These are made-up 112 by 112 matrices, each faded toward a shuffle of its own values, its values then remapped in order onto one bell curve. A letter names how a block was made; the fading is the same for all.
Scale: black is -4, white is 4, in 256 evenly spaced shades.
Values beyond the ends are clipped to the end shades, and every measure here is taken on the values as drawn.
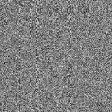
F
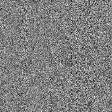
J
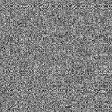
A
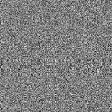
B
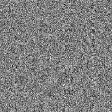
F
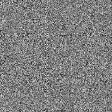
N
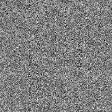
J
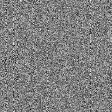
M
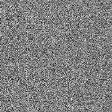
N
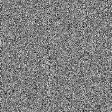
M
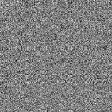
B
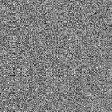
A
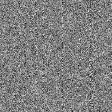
J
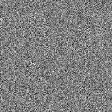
F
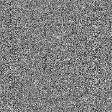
N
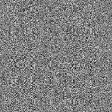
F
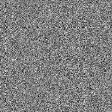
N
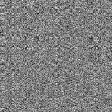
B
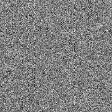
J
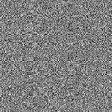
A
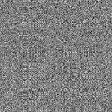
A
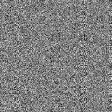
F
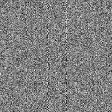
F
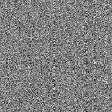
F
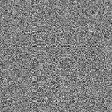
A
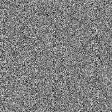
J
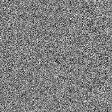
J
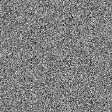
M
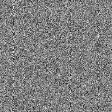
J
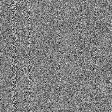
M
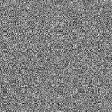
A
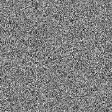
J
